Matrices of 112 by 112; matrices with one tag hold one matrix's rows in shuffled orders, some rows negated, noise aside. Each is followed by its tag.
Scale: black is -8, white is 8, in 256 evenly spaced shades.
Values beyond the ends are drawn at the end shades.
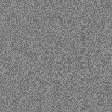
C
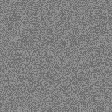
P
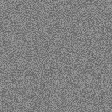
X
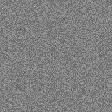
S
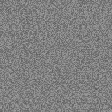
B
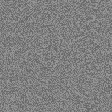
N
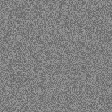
S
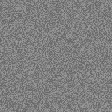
X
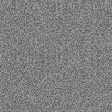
C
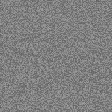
P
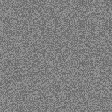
P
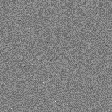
S
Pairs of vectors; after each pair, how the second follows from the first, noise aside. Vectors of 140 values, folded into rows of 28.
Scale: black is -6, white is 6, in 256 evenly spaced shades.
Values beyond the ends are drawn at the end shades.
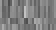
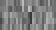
reversed, negated.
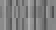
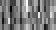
reversed, scaled up.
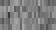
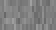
wrapped around, negated, shrunk.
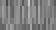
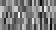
wrapped around, negated, scaled up.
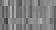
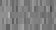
wrapped around, negated, shrunk.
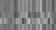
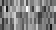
reversed, scaled up.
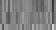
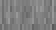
negated, shrunk.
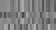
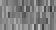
wrapped around, negated.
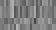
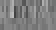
partly zeroed.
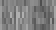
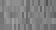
wrapped around, negated, shrunk.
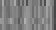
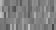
reversed, negated, partly zeroed.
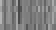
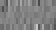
reversed, negated, partly zeroed.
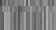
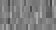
reversed, negated, partly zeroed.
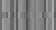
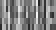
wrapped around, negated, scaled up.
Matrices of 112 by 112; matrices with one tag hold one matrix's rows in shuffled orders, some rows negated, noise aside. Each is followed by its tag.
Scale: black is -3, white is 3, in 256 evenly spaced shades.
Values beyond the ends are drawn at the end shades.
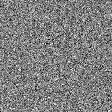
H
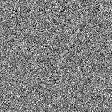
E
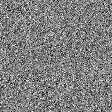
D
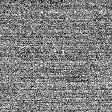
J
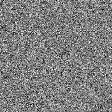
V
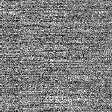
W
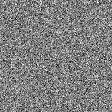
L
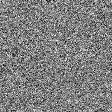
V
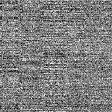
W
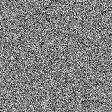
L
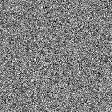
E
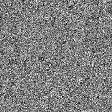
L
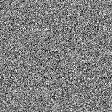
L
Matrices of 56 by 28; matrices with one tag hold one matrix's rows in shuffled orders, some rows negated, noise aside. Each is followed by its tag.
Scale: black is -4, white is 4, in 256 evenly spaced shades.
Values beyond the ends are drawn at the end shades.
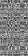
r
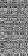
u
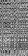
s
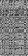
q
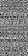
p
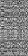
u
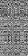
r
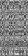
q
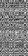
q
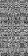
r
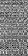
p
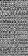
s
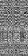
r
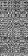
r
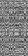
q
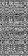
q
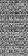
q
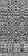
r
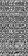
q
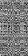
r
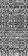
q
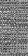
s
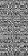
r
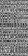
s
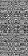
r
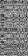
u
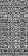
r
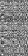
u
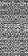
r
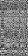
u
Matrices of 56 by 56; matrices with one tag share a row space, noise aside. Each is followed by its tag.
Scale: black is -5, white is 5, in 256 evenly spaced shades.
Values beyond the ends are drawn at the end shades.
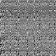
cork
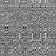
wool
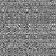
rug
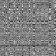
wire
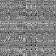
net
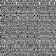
cork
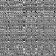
net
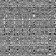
wire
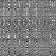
rug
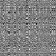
rug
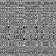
net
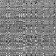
net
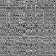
net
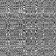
net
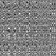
rug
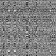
rug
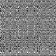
cork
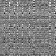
wire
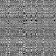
net
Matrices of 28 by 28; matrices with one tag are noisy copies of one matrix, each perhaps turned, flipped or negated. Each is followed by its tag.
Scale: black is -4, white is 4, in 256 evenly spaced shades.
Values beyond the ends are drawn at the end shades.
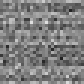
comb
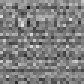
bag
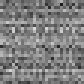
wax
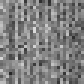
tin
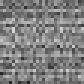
wax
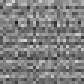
bag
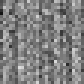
comb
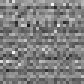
bag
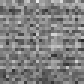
tin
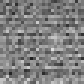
tin
